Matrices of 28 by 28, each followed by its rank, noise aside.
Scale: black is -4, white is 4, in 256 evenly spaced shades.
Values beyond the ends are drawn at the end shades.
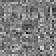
six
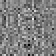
four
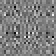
three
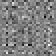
three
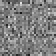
six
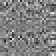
five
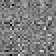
five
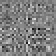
three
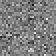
six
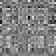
three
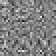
five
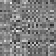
three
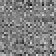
five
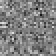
five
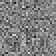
seven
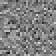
six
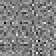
four
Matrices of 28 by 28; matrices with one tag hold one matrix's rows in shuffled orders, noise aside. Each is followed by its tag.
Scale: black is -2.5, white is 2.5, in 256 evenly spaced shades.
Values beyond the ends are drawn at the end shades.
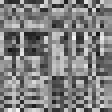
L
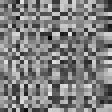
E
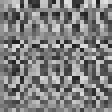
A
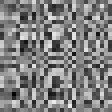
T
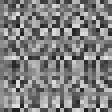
A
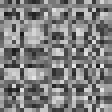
L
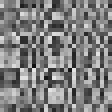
T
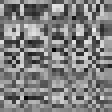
L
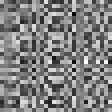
T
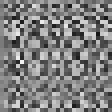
A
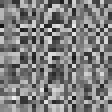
T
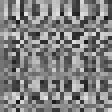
A
